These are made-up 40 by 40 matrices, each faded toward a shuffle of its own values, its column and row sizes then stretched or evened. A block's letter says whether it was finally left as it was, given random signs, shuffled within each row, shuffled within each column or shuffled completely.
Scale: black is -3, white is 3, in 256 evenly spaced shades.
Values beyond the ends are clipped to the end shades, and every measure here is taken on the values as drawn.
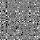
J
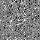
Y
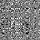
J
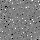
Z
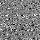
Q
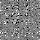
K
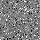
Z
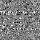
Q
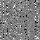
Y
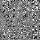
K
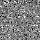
Q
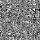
K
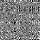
J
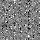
Y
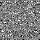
Q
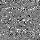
Q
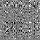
J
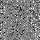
Y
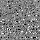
Q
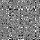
J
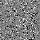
Y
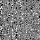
Y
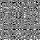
J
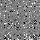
K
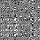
J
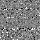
Q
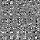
J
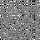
J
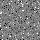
Z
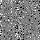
Y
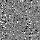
Y
